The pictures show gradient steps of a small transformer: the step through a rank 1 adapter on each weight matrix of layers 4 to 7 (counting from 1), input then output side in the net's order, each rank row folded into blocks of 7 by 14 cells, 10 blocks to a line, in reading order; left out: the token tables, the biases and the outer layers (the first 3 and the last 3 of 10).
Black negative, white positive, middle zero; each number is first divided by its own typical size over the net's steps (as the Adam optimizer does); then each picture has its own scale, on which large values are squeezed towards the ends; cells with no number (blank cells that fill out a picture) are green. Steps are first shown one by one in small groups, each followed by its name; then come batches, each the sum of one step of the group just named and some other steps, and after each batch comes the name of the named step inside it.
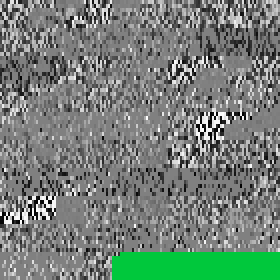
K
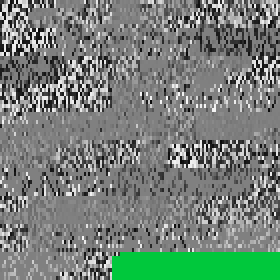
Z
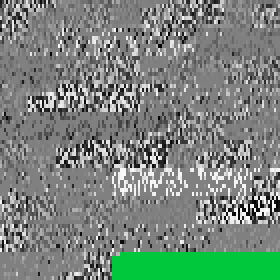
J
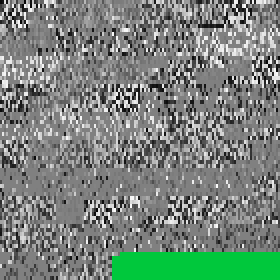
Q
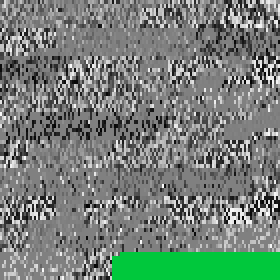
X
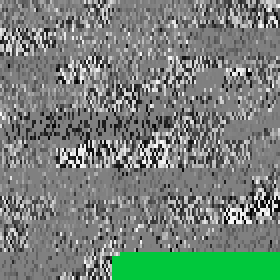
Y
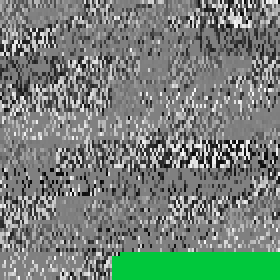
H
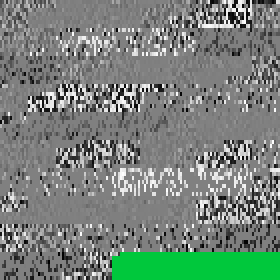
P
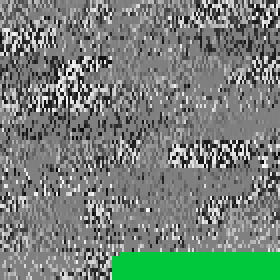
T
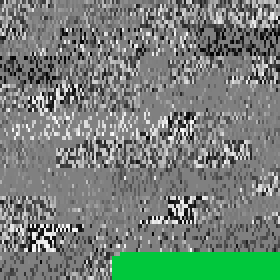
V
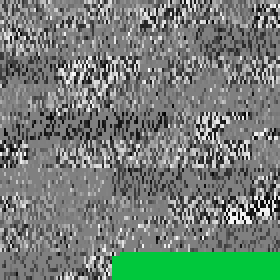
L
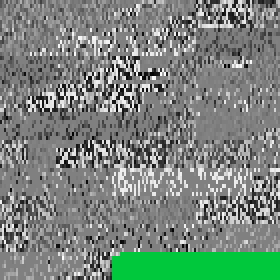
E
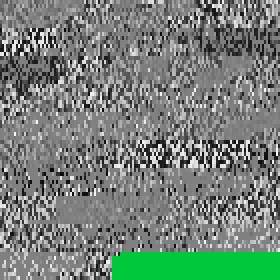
H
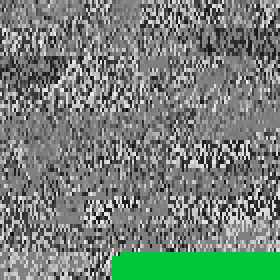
T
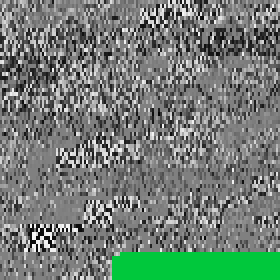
V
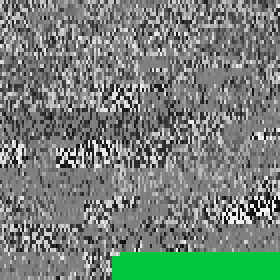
E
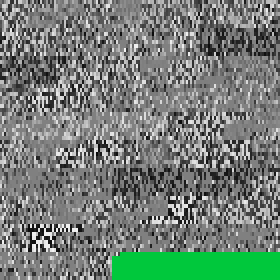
V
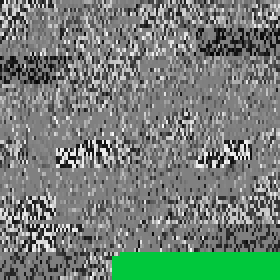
V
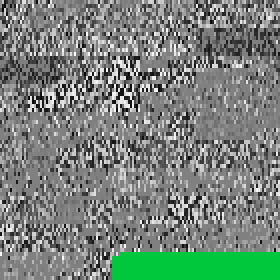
E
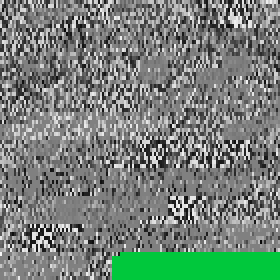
H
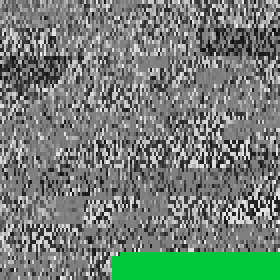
H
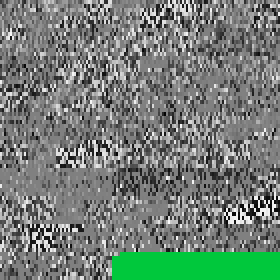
L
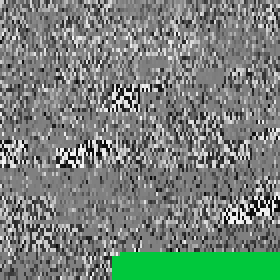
Y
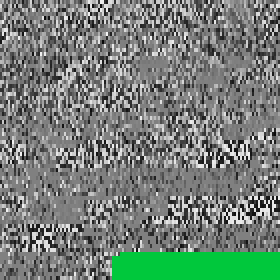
T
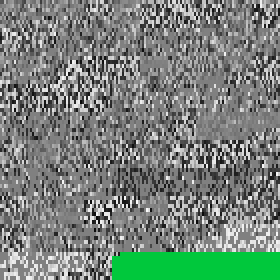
T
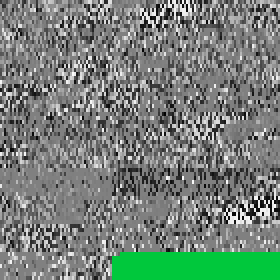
L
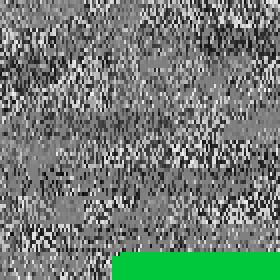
H
